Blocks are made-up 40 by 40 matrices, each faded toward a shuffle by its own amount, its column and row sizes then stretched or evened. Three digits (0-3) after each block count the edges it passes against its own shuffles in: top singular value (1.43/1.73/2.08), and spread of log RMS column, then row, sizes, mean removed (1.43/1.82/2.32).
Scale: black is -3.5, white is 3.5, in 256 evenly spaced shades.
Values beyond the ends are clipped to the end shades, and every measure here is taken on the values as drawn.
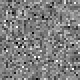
1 0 0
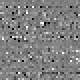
0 1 3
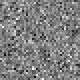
1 0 0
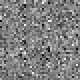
0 2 0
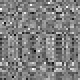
3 1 2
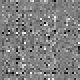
0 3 2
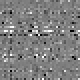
2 1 3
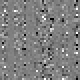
0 3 0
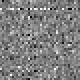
2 2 2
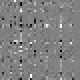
2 3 1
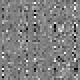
2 3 1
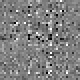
1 3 2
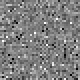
0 1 0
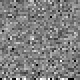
1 0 2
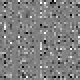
1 3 2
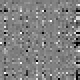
2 3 2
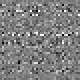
2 1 3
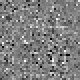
0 1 0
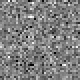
1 0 2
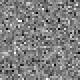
0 0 0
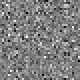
1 1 0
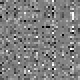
2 3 0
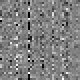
2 3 1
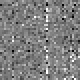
1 2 1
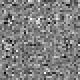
1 1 2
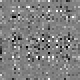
0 3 3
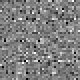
2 0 2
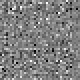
0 2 2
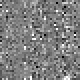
0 3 0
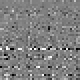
2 1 3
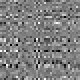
3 2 3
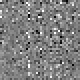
0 2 1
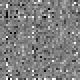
1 2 1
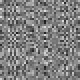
3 3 0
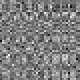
3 0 1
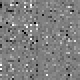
0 2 1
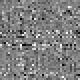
1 0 3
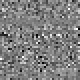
1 0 3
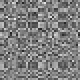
3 1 1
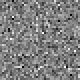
0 0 0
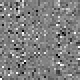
1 2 0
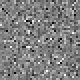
0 0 1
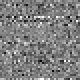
2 0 3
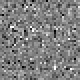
0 1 1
